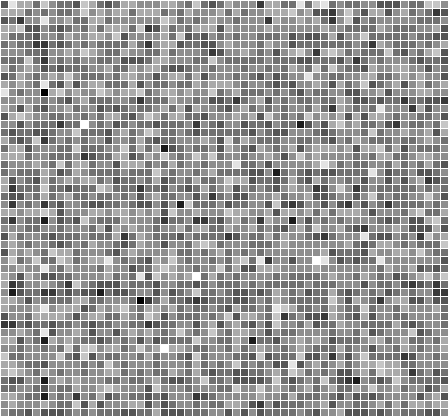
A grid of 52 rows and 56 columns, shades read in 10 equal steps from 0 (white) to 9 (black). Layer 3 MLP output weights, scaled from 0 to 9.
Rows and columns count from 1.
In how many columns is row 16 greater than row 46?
34
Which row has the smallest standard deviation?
52
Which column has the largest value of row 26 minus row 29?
23
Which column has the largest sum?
45
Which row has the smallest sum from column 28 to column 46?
27
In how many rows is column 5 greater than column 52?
15
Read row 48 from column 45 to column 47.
8 4 5
